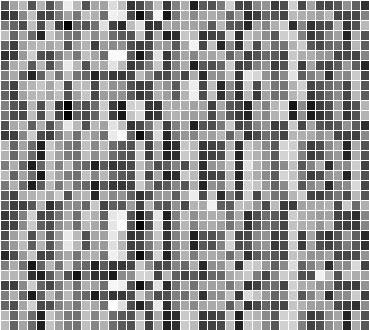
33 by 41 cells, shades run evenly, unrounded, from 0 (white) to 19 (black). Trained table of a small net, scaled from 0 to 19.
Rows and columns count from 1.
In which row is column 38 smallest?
3
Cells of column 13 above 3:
20
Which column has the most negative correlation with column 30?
27
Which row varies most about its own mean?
11
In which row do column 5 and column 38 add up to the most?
28
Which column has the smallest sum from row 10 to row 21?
22
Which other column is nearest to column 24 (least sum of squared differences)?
34
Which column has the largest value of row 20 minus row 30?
16
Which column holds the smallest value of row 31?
13
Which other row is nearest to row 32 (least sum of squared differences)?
15
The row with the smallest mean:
9
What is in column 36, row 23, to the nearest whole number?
8
